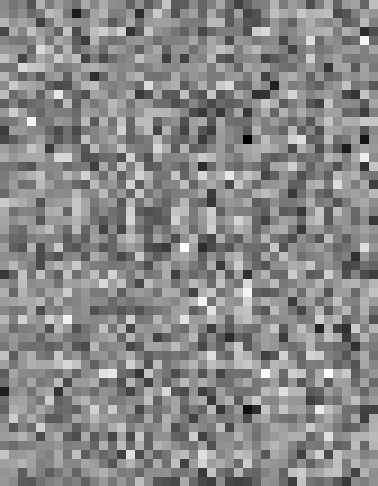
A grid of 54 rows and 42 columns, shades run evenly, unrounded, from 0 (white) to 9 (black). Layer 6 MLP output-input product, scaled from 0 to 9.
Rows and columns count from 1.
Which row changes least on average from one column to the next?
8
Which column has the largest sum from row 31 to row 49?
26
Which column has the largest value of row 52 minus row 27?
21
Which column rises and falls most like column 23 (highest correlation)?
28
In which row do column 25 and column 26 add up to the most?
38
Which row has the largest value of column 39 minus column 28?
17
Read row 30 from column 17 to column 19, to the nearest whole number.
6 4 3
